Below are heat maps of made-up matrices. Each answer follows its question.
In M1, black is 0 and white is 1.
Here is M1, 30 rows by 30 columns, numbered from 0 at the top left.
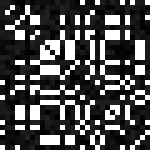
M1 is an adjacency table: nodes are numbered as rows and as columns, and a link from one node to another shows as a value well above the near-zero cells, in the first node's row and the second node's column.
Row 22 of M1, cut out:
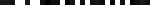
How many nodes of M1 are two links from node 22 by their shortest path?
2
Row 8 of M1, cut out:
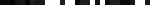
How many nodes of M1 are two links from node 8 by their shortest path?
2
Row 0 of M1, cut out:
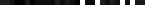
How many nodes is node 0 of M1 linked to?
5
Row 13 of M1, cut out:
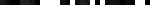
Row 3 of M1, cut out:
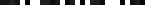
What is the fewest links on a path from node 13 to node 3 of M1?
3
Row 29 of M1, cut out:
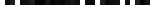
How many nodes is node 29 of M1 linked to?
6
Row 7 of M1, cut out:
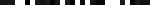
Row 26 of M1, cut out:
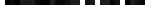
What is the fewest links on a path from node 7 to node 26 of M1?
3
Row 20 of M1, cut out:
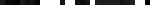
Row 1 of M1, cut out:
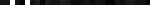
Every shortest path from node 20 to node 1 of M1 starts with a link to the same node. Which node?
node 18
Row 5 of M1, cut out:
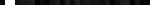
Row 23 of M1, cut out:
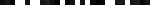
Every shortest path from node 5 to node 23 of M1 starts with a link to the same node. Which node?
node 2
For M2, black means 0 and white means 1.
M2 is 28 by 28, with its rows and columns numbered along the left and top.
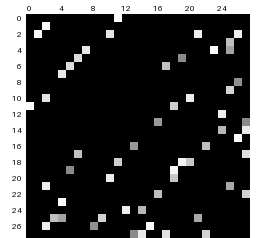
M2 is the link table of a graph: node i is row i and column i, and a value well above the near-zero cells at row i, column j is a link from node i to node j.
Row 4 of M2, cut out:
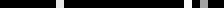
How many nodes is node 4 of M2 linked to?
3
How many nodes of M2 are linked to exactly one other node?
9
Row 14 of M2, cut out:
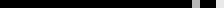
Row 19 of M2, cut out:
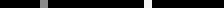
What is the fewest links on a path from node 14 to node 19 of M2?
5
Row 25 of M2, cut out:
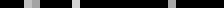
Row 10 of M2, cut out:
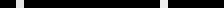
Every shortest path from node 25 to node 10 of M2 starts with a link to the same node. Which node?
node 21
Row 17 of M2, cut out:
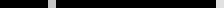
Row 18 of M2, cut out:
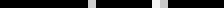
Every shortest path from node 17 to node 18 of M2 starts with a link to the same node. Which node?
node 6
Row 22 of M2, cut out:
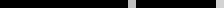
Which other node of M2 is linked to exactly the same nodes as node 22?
node 13
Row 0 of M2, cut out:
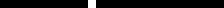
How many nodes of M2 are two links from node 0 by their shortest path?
1
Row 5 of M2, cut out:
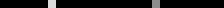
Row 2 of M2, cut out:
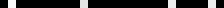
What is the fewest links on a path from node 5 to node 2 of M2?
5
